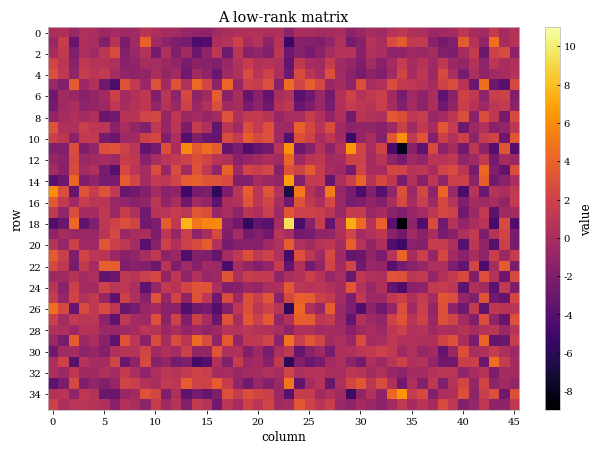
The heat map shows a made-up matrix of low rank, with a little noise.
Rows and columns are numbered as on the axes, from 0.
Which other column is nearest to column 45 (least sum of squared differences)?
20
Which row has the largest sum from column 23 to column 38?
5
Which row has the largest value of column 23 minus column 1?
18
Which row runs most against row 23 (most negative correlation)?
22
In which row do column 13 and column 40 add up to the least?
15
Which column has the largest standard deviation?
23
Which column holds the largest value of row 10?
34
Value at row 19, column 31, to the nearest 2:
0
